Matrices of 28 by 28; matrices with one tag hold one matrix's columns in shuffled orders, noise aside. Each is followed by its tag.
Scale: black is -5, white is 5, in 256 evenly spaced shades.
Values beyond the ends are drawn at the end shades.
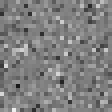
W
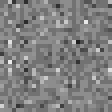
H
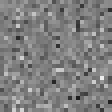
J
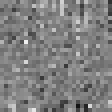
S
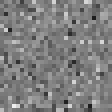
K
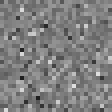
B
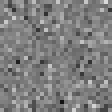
K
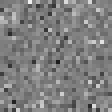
K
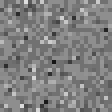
K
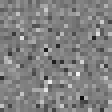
B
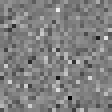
B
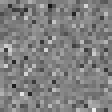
W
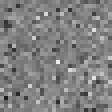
J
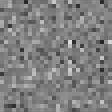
H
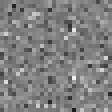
J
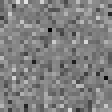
K
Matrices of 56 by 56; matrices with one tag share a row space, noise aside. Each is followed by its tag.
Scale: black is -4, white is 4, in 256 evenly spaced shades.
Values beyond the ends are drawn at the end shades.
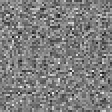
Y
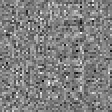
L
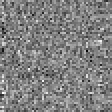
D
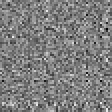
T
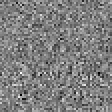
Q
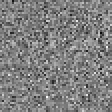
T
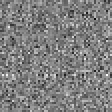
T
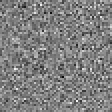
Q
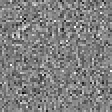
Q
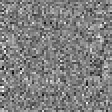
D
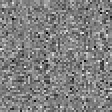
T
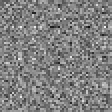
Y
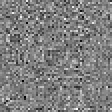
L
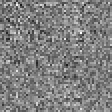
L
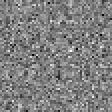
Y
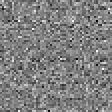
Y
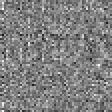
D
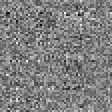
L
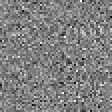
Q
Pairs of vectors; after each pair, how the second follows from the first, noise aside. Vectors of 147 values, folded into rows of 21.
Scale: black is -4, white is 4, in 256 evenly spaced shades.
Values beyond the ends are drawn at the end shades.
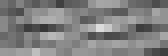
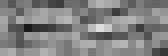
copied.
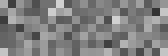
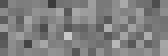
wrapped around, negated, partly zeroed.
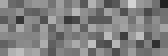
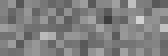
wrapped around, negated, shrunk.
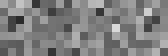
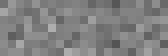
reversed, shrunk.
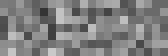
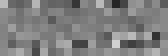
wrapped around, negated, partly zeroed.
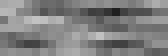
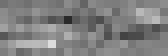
reversed, negated, partly zeroed.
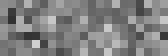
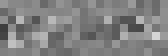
wrapped around, partly zeroed.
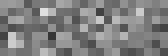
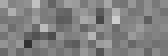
reversed, negated, partly zeroed.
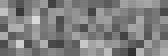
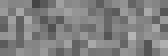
reversed, shrunk.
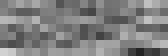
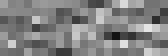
wrapped around.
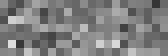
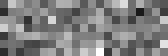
wrapped around.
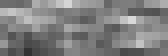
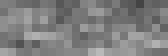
reversed, shrunk.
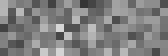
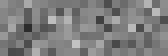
wrapped around, partly zeroed.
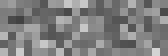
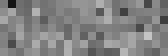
reversed, negated, partly zeroed.
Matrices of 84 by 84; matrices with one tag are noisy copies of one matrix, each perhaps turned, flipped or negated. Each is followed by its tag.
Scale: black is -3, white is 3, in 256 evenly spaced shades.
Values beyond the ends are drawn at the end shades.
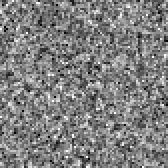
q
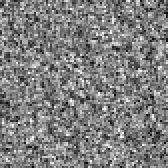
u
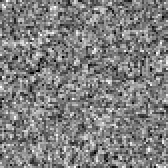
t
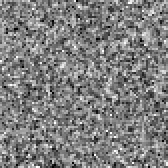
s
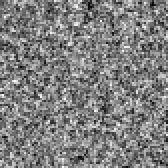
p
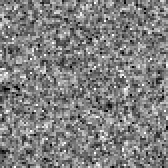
p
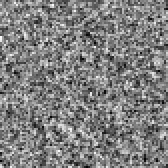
t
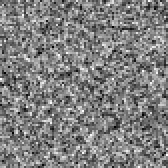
q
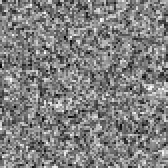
p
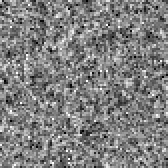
t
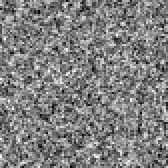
q
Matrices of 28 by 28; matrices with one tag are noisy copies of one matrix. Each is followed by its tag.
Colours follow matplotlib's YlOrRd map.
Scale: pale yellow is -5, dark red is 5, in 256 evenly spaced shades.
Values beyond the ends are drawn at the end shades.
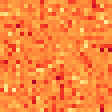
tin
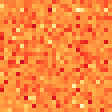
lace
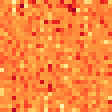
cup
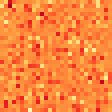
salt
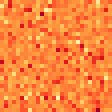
salt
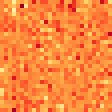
cup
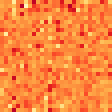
cup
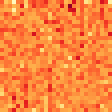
cup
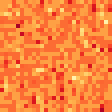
tin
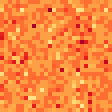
lace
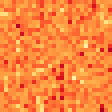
tin
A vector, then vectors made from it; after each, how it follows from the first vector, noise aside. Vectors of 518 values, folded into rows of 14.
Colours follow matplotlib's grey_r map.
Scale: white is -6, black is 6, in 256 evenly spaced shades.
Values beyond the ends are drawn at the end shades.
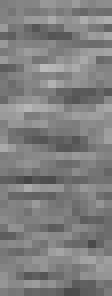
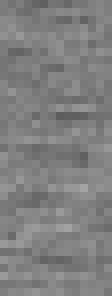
reversed, shrunk.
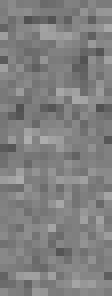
negated, partly zeroed.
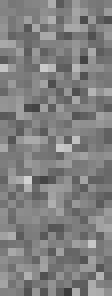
sign-scrambled.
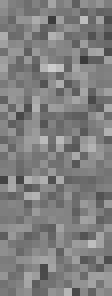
sign-scrambled.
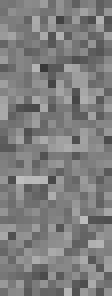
sign-scrambled.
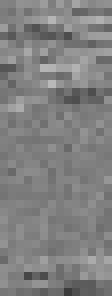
partly zeroed.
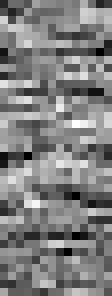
wrapped around, scaled up.
